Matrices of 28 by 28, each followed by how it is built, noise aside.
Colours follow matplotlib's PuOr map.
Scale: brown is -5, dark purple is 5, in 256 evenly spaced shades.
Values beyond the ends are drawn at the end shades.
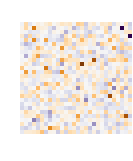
sparse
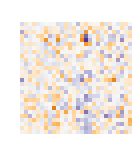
low rank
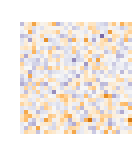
repeating columns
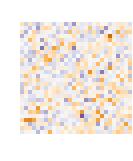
Hankel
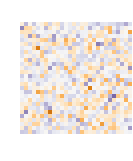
Hankel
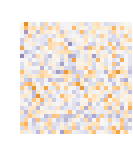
repeating columns
